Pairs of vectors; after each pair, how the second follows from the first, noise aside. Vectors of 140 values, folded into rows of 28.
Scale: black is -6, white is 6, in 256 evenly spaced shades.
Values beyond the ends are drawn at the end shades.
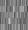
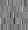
reversed, negated, partly zeroed.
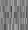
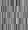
reversed, negated.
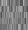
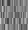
reversed, negated.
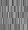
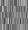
wrapped around, negated.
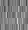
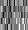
reversed, negated, scaled up.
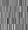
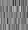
reversed, negated.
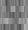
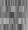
copied.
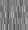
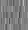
reversed, partly zeroed.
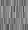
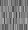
reversed.
